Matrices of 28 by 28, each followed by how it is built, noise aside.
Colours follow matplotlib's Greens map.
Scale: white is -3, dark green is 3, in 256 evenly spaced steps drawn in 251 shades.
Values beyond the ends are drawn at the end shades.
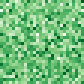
repeating columns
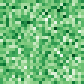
noise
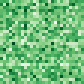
repeating columns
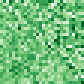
upper triangular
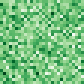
Toeplitz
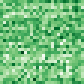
blocks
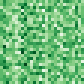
repeating rows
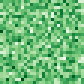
noise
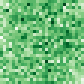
smooth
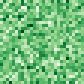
noise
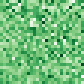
upper triangular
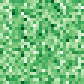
repeating rows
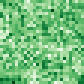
smooth
